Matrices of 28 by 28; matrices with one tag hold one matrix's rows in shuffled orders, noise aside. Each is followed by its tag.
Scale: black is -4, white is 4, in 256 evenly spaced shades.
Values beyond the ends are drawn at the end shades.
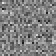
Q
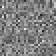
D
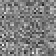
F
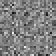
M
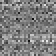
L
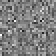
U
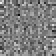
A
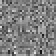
U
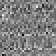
Q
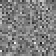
U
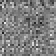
F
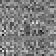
F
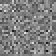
M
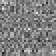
Q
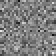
A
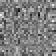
A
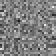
A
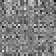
D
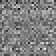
L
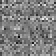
L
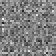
Q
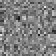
A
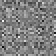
D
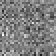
F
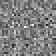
M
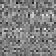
L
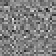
M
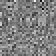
U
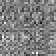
F
